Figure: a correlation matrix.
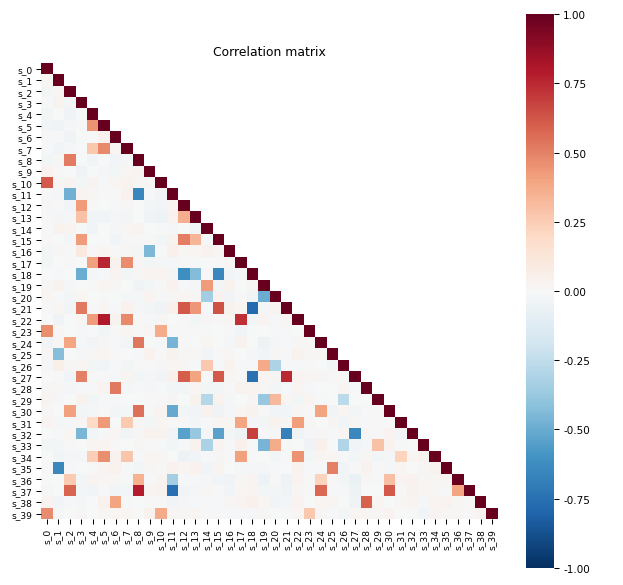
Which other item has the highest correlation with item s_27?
s_21
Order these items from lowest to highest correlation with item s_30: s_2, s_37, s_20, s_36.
s_20, s_36, s_2, s_37
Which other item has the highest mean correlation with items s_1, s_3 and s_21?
s_27
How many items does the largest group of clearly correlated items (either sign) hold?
8
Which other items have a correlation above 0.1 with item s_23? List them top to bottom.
s_0, s_10, s_39
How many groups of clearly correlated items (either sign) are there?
8
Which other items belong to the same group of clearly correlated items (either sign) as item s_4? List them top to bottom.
s_5, s_7, s_17, s_22, s_31, s_34
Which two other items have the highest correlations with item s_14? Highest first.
s_19, s_26
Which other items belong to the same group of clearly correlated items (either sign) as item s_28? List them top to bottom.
s_6, s_38
